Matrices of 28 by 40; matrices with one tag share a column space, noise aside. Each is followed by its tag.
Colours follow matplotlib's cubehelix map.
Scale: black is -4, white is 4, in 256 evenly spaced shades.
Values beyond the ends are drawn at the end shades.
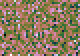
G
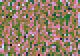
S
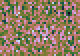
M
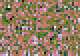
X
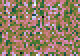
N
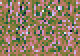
M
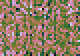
N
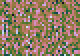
G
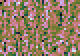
S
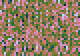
S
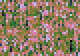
S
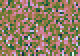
X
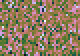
X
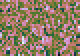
X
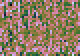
S
